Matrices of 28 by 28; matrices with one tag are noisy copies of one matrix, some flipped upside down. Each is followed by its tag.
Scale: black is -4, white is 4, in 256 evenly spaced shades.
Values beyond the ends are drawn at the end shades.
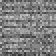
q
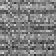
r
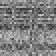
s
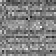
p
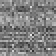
s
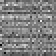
q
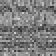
s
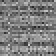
r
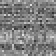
s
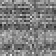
s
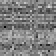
s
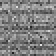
r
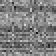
s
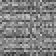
q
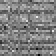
r
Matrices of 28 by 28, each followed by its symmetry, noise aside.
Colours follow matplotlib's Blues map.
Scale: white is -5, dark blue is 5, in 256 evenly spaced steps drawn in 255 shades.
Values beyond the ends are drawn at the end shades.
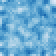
symmetric across the other diagonal.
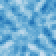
antisymmetric.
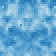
mirrored left to right.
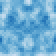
mirrored left to right.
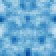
mirrored left to right.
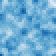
symmetric across the other diagonal.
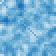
symmetric.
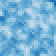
symmetric across the other diagonal.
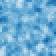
antisymmetric.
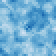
symmetric across the other diagonal.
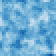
antisymmetric.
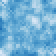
symmetric across the other diagonal.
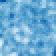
symmetric across the other diagonal.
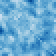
symmetric.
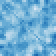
symmetric.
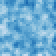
antisymmetric.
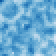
symmetric.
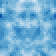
mirrored left to right.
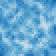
symmetric.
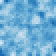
symmetric across the other diagonal.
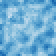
symmetric.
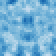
mirrored left to right.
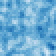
antisymmetric.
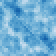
symmetric across the other diagonal.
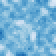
symmetric across the other diagonal.
